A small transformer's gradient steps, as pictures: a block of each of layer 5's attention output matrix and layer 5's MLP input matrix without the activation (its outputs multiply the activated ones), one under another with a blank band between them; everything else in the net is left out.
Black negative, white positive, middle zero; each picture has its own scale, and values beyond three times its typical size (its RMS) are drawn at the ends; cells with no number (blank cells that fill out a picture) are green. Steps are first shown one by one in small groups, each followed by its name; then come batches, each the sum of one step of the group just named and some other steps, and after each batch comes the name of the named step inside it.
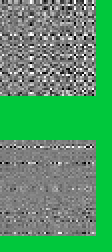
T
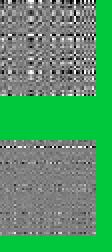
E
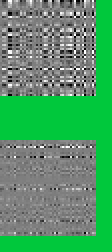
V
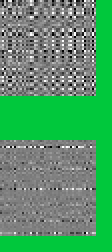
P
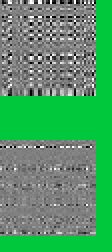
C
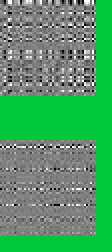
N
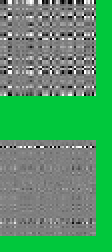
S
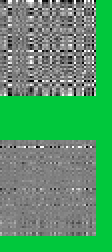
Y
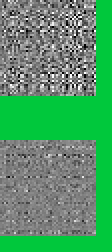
V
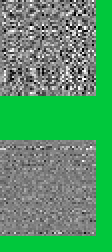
P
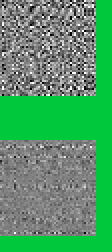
P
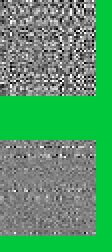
P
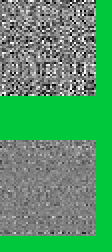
Y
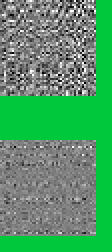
E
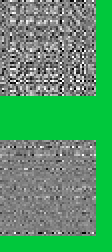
P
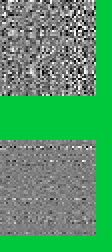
S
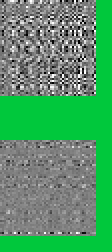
C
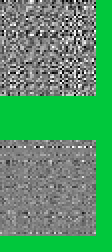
E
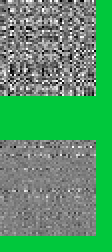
Y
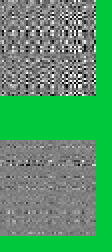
V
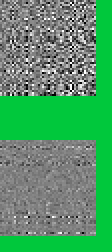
T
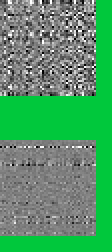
S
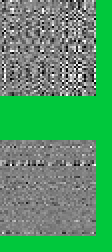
N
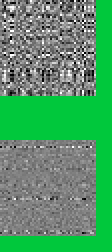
C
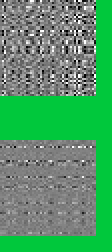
E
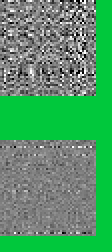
E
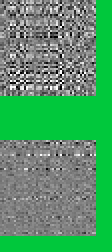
T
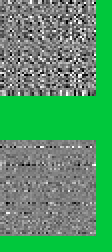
C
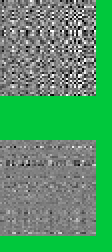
E
